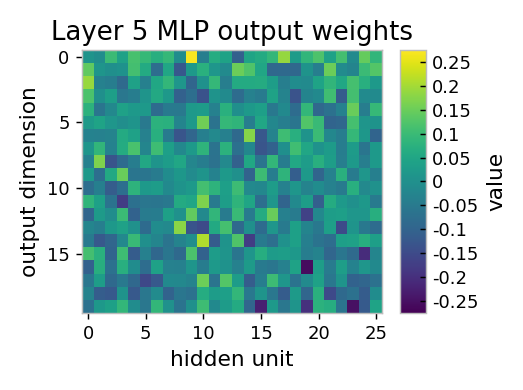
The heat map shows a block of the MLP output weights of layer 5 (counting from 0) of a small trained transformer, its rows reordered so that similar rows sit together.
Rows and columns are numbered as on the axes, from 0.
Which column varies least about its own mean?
12
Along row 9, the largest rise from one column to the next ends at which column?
15
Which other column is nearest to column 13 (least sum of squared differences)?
10
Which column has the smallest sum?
2
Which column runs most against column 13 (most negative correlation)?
17
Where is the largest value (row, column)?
0, 9
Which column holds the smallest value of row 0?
13
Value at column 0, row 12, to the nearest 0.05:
-0.1
